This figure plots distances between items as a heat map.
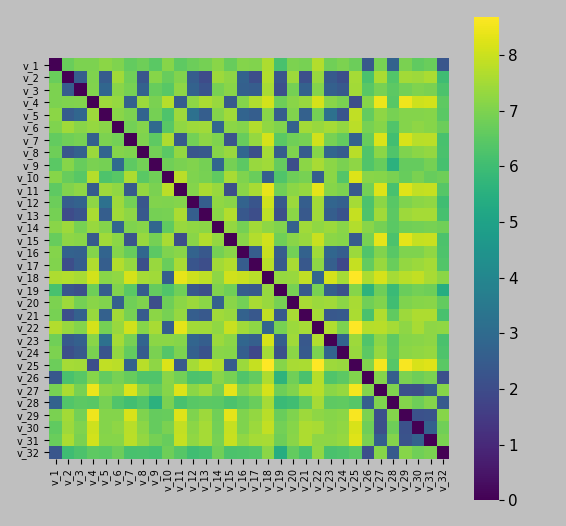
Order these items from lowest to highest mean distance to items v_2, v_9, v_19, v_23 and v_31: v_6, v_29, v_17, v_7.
v_17, v_29, v_6, v_7
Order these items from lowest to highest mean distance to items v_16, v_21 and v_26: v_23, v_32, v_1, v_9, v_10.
v_23, v_32, v_1, v_9, v_10
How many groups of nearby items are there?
6
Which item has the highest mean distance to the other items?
v_18
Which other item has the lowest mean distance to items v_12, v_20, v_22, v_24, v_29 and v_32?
v_19
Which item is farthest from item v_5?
v_25
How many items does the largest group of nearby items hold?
12
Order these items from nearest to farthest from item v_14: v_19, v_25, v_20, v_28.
v_20, v_28, v_19, v_25
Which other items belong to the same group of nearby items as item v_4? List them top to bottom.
v_7, v_11, v_15, v_25
